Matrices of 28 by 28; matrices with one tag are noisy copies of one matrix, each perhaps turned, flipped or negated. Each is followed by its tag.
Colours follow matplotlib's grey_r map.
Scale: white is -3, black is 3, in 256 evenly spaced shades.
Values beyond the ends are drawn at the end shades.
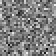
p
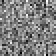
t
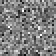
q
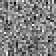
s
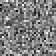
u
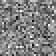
q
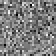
u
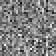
t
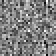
t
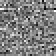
t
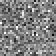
q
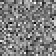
q
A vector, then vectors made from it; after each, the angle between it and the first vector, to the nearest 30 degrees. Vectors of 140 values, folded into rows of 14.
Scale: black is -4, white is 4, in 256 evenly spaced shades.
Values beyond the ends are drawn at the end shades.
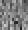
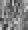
120 degrees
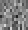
60 degrees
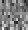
30 degrees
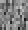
120 degrees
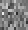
90 degrees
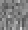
120 degrees
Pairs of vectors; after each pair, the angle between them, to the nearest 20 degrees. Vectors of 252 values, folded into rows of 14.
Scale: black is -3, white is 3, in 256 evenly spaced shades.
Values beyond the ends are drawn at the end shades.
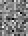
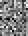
40 degrees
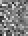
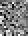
160 degrees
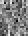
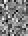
120 degrees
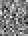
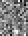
80 degrees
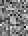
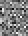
140 degrees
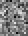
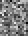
40 degrees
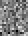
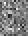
100 degrees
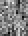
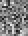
100 degrees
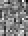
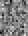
120 degrees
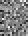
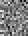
160 degrees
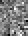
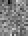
80 degrees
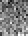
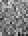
160 degrees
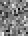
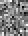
80 degrees
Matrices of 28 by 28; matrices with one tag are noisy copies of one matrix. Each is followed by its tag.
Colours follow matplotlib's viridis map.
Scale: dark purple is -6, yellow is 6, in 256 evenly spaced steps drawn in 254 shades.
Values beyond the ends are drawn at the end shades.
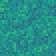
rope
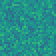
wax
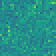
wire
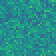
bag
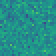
wax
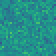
wax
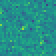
wax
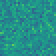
bag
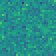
rope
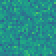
wax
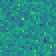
wax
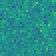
rope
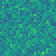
bag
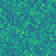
wax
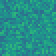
bag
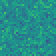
wax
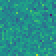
wax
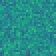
bag
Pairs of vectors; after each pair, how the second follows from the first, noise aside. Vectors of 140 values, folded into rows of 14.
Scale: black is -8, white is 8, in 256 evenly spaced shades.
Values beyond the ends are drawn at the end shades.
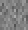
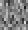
wrapped around, scaled up.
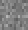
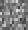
wrapped around, scaled up.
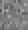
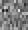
negated, scaled up.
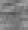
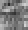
scaled up.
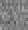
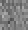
copied.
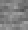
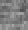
copied.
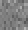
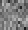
negated, scaled up.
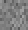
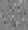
wrapped around, partly zeroed.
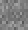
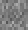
copied.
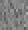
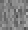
copied.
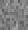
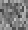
wrapped around, scaled up.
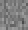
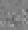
wrapped around, negated, partly zeroed.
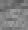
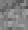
copied.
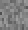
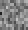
scaled up.
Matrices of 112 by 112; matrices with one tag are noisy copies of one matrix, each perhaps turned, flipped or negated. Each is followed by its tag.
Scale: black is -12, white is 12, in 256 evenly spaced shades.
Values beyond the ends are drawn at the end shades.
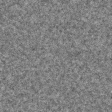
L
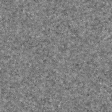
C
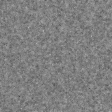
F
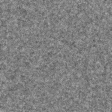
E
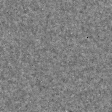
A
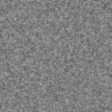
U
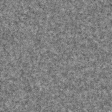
A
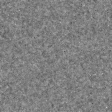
C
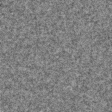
A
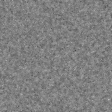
U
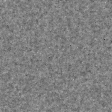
A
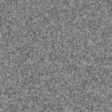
F
